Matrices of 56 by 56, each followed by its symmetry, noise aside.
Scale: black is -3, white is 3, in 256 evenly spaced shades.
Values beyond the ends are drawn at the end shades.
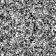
mirrored top to bottom.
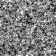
no symmetry.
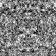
mirrored left to right.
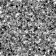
same after a half turn.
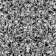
mirrored left to right.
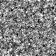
same after a half turn.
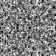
mirrored top to bottom.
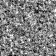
antisymmetric.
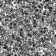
same after a half turn.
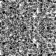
mirrored top to bottom.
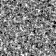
antisymmetric.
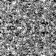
mirrored top to bottom.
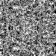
mirrored top to bottom.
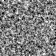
antisymmetric.
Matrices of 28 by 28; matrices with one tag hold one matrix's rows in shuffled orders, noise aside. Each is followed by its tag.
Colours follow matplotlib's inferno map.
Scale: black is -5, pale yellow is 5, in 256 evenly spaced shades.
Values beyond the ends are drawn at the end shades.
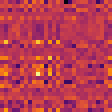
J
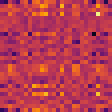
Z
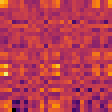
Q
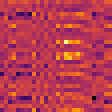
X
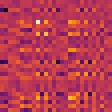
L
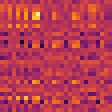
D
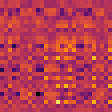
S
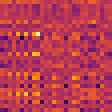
D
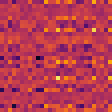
S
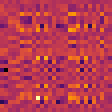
L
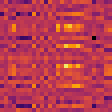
X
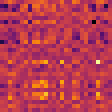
Z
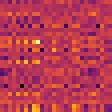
D
